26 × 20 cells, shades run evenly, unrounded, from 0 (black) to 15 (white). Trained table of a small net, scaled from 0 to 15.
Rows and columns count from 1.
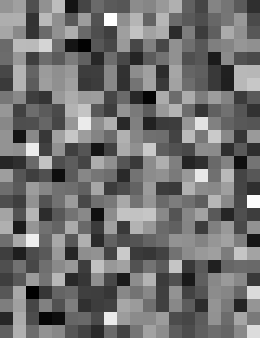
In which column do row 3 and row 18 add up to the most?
11
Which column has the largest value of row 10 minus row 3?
16
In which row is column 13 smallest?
6
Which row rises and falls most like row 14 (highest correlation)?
10
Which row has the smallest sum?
5
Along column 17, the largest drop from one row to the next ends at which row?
21
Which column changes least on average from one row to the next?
15
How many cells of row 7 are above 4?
13
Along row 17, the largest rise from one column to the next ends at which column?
9
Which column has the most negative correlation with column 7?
12
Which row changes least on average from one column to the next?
26
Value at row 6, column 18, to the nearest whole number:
2
